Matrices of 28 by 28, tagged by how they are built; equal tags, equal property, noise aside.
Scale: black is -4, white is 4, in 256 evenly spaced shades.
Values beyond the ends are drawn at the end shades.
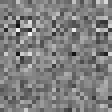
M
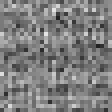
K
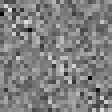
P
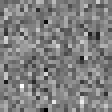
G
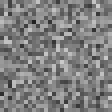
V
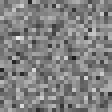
V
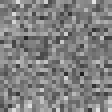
K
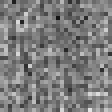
K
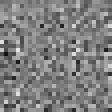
M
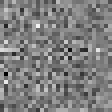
M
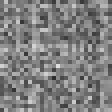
K
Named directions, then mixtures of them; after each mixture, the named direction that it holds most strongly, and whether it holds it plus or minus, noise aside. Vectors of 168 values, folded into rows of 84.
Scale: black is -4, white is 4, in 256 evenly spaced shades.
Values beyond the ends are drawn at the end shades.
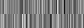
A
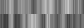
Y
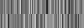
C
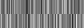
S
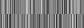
S, minus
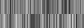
S, minus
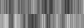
Y, minus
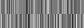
S, plus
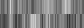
Y, plus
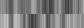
Y, minus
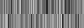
C, plus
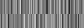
C, plus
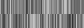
S, plus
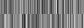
A, minus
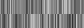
S, plus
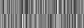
A, plus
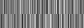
A, minus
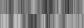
Y, minus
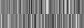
C, minus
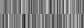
C, minus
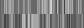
Y, plus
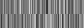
C, plus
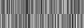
S, plus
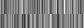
A, minus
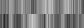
Y, plus
